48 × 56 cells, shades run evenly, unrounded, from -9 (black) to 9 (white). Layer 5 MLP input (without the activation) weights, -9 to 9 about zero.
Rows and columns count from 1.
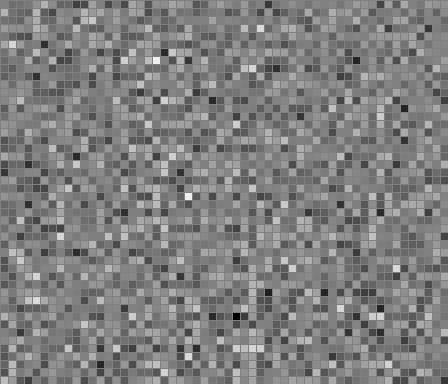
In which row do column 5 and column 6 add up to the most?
38
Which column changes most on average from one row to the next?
30
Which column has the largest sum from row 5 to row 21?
48
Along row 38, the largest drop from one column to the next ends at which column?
33
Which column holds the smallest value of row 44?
25
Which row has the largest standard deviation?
40
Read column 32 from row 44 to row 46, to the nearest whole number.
6 2 3
